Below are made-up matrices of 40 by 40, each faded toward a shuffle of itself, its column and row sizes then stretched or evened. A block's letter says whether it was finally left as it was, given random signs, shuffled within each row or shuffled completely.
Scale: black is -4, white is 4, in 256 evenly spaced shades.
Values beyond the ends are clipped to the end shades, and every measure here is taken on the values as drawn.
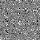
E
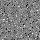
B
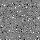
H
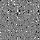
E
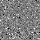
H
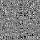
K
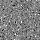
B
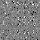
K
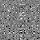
K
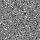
B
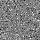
B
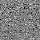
H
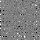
E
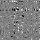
K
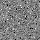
B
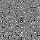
E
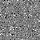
H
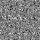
H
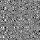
K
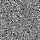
B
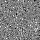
B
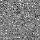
K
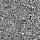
E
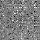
K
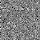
E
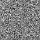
E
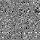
E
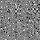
K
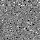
H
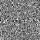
H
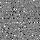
H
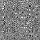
K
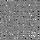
K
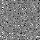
E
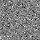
H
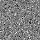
B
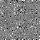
E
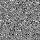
H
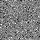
B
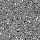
B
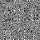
K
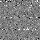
H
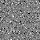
H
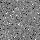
B
